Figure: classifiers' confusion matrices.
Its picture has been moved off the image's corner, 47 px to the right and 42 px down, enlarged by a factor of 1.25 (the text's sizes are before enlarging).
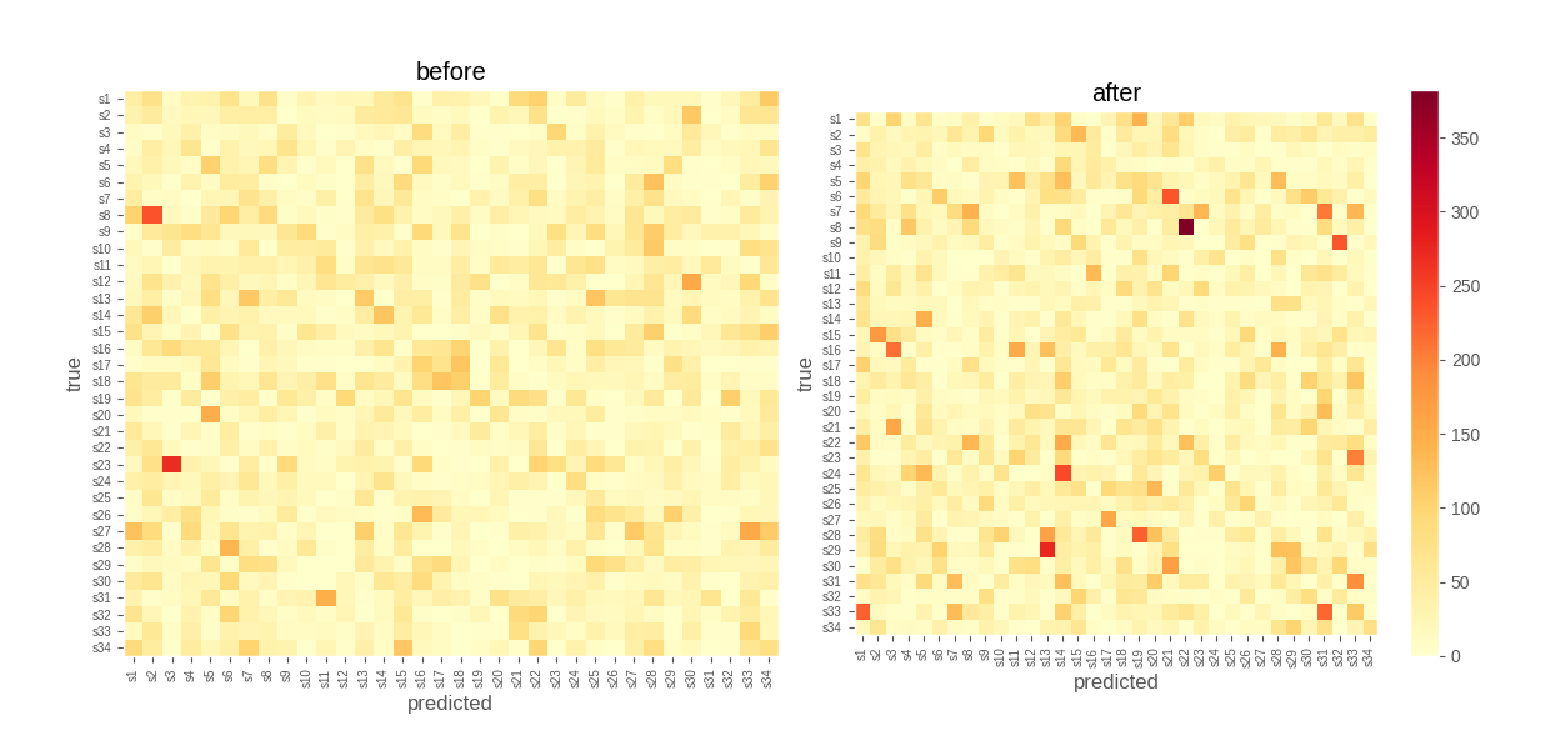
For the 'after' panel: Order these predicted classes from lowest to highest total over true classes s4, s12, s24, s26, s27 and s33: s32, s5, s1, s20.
s32, s20, s5, s1
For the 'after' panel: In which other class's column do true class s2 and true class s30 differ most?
s15
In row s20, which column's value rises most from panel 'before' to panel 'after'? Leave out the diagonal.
s31
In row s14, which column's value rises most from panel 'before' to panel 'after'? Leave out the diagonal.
s5
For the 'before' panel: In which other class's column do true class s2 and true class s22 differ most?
s30
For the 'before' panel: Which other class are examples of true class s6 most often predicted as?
s28
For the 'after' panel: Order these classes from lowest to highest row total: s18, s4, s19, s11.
s4, s19, s11, s18
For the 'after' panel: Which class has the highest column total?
s14
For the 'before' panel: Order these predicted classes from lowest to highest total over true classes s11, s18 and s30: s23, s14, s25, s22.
s23, s22, s25, s14
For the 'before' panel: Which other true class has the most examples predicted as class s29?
s26
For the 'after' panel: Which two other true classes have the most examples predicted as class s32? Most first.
s9, s30
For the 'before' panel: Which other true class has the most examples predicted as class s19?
s12
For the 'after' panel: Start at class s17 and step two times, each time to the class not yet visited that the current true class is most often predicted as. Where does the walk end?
s19
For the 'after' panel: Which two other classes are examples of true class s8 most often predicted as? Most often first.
s22, s4
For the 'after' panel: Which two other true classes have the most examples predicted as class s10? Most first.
s28, s24
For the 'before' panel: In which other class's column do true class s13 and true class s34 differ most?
s25
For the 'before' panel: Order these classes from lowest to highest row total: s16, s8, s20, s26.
s20, s26, s16, s8
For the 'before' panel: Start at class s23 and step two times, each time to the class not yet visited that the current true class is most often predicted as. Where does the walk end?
s16
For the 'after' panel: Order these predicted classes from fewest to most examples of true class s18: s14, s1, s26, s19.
s1, s19, s26, s14
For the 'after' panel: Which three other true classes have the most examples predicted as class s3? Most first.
s16, s21, s1
